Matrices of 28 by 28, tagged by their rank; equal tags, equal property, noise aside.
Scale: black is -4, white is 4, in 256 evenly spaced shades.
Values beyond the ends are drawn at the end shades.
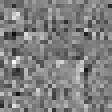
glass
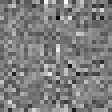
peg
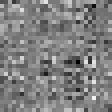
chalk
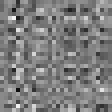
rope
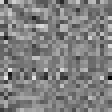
glass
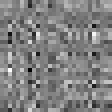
rope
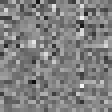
peg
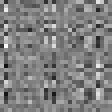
rope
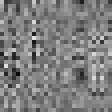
glass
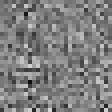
peg
